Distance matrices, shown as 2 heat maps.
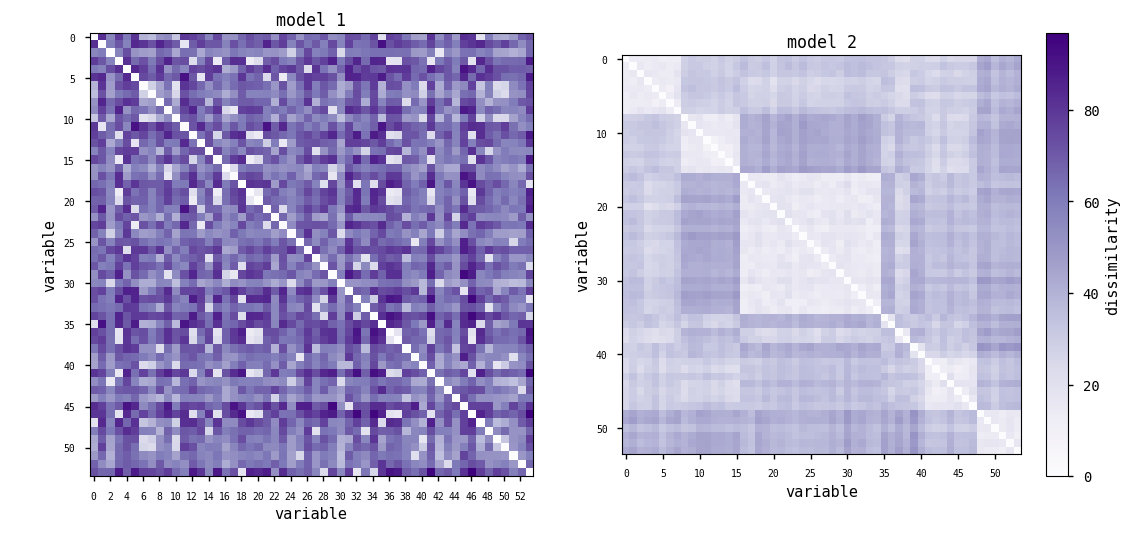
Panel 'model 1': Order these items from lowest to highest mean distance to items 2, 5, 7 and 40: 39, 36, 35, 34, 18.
39, 35, 36, 18, 34
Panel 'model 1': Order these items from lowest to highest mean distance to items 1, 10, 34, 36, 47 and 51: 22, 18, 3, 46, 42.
42, 22, 18, 3, 46
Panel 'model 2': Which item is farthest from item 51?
39
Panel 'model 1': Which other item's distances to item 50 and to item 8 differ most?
38
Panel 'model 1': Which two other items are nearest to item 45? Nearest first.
31, 40
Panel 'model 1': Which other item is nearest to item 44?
22
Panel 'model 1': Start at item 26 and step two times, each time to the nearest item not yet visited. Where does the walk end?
16
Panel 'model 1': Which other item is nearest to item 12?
20
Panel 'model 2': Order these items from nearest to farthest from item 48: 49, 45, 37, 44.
49, 45, 44, 37
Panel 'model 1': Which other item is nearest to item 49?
40
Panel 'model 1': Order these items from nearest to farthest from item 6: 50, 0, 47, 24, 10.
10, 50, 47, 0, 24
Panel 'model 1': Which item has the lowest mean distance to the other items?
30
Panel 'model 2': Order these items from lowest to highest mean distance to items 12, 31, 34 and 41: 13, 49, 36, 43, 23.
23, 43, 13, 36, 49
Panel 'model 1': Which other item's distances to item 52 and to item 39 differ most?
25
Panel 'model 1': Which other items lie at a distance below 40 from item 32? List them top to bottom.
18, 28, 34, 53
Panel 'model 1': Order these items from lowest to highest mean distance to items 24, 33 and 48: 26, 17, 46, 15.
15, 17, 46, 26
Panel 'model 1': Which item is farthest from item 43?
35
